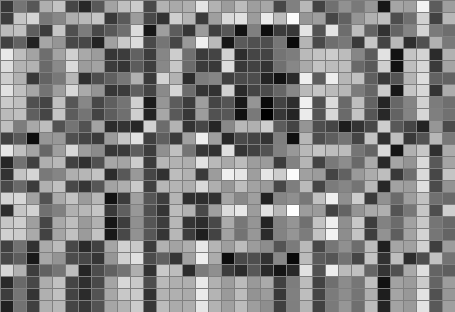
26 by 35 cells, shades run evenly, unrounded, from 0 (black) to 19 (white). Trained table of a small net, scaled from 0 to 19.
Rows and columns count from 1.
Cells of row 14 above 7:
25
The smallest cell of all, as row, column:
10, 21
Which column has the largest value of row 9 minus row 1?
1
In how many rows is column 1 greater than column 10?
13
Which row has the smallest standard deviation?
16
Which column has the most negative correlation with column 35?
34
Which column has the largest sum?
33
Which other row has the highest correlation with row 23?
7
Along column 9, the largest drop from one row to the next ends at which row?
17
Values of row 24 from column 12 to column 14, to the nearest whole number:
6 14 13
